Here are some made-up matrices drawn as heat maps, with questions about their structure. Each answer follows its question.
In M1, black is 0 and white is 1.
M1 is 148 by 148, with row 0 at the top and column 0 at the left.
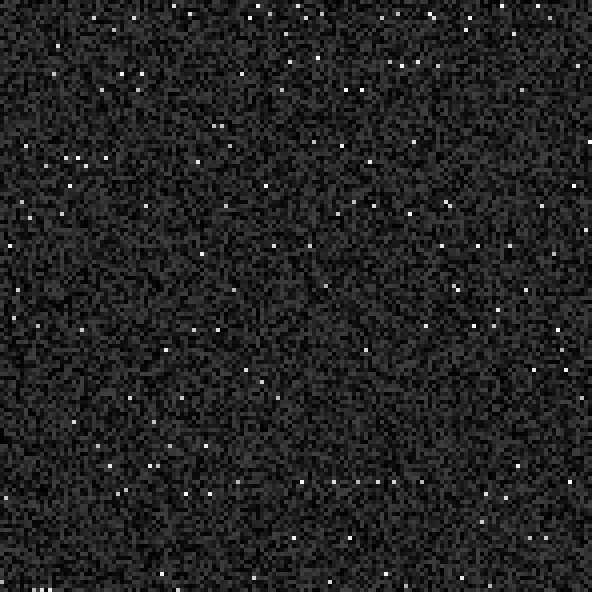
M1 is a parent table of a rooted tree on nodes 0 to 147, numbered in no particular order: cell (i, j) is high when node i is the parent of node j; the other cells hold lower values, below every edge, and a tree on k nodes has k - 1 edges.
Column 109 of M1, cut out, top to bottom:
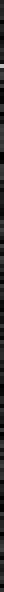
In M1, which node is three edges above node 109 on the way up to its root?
116
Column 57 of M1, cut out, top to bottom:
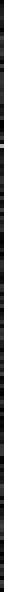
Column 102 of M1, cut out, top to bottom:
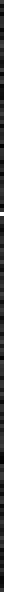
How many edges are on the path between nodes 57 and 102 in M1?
5
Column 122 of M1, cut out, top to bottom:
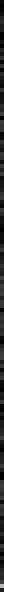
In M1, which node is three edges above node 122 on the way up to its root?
36
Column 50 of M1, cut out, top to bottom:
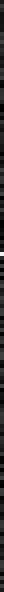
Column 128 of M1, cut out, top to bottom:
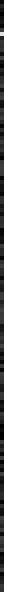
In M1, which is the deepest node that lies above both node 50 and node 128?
8
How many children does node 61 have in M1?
6
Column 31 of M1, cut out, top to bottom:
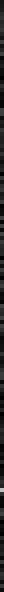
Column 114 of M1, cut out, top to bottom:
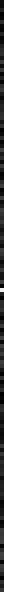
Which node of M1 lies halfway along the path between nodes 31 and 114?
15
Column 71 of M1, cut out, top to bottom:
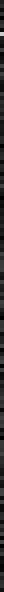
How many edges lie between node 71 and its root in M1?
8
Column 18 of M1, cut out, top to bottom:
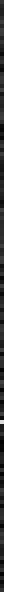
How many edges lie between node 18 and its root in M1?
4
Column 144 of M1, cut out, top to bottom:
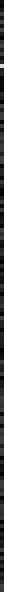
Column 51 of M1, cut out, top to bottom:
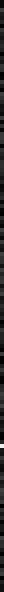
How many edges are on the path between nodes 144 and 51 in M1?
4
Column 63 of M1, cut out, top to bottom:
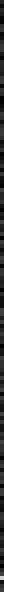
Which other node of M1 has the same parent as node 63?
115
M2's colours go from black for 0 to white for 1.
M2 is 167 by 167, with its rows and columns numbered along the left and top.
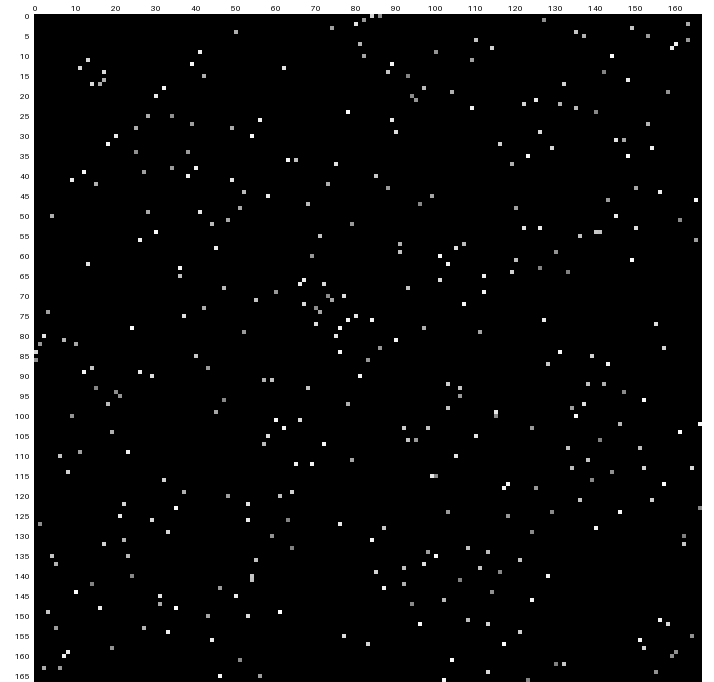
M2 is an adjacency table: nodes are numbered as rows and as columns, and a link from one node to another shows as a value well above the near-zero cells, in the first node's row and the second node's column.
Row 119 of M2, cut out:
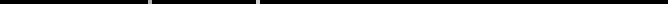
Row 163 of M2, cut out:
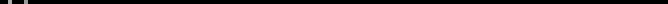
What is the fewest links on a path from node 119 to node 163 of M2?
5
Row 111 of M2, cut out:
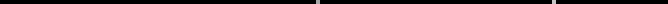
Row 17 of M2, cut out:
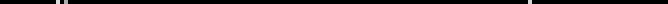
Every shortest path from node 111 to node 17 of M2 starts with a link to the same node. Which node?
node 138
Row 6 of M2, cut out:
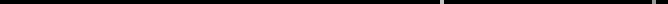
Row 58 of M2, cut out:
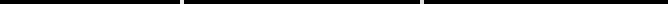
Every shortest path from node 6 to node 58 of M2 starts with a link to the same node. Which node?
node 110
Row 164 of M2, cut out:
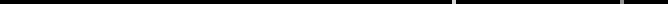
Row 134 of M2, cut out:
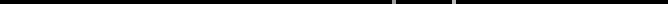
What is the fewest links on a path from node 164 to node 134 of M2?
2
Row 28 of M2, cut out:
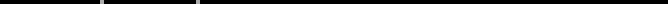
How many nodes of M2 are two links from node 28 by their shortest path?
2
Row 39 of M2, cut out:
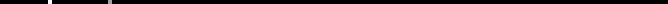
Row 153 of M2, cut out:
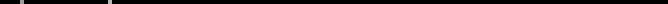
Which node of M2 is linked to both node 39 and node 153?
node 27
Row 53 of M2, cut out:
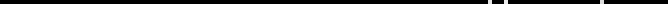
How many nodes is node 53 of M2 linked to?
3
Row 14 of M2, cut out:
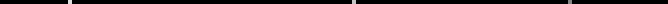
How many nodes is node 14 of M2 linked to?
3
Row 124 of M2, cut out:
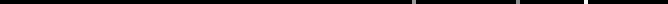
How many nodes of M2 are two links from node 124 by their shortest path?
5
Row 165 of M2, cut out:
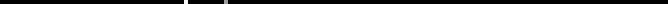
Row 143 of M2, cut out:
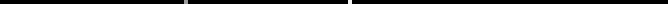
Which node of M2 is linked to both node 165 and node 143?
node 46
